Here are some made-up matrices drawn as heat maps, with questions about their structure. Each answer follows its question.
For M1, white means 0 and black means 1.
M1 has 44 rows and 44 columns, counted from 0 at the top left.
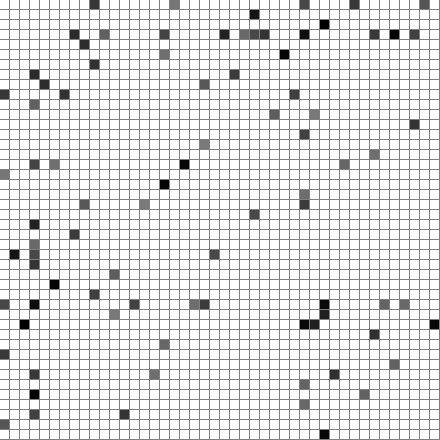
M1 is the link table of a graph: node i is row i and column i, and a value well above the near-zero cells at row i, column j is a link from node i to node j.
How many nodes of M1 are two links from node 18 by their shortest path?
3
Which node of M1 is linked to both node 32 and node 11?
node 31
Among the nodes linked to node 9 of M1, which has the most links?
node 0
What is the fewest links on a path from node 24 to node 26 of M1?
2
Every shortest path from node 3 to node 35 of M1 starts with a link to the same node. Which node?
node 30
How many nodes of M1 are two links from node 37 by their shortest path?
10
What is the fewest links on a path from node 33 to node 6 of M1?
6
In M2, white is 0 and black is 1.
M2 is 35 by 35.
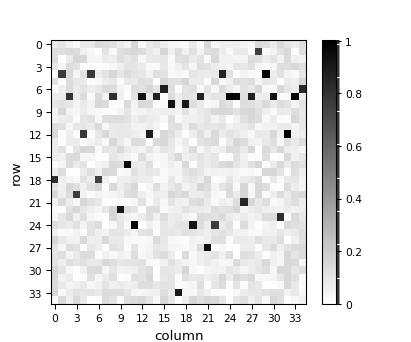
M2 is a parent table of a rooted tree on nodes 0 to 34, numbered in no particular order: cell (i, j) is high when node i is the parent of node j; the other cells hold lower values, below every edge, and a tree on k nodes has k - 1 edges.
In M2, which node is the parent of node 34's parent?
18
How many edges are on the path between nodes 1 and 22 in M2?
5
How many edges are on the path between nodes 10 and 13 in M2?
5
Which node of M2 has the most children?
7
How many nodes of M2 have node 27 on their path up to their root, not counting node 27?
2
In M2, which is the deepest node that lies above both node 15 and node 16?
8
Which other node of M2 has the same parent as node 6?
0
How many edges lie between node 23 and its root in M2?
3
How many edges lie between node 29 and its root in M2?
3
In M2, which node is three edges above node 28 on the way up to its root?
12
